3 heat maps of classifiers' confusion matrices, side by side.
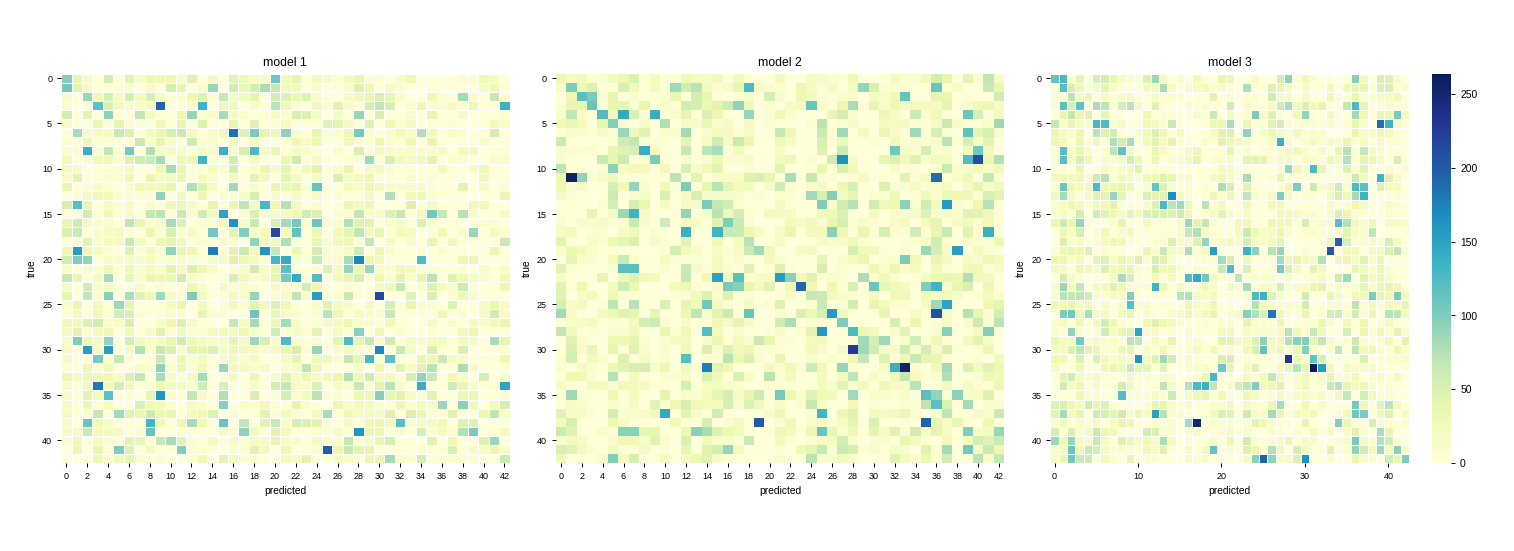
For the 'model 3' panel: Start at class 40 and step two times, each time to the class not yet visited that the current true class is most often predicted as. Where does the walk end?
27
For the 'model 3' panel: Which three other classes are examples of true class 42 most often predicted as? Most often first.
25, 30, 2
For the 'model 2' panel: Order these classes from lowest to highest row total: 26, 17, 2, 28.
2, 28, 17, 26
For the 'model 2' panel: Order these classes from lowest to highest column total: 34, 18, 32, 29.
29, 34, 32, 18
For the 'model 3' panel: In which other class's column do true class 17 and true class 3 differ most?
36
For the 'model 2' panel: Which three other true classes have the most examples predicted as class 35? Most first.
38, 23, 19
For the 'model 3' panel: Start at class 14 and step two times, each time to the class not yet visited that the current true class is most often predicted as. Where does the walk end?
37
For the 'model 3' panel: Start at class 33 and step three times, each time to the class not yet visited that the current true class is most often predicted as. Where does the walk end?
12
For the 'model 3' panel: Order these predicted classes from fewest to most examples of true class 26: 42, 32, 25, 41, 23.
32, 42, 25, 41, 23
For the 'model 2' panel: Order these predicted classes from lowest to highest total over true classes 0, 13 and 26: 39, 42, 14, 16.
14, 16, 42, 39
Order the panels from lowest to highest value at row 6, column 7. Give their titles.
model 1, model 2, model 3
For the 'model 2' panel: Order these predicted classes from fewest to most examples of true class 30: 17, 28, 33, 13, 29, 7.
13, 17, 7, 33, 29, 28
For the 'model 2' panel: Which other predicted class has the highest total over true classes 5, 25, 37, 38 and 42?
10
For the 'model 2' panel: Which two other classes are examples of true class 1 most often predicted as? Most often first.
18, 36
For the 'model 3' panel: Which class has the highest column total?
1
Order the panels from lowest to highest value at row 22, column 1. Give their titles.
model 2, model 1, model 3
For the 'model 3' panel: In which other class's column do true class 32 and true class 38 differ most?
31
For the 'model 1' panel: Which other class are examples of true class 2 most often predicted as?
38
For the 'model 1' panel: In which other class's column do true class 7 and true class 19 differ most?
14
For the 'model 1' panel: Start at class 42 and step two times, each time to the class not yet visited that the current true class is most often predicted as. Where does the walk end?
29
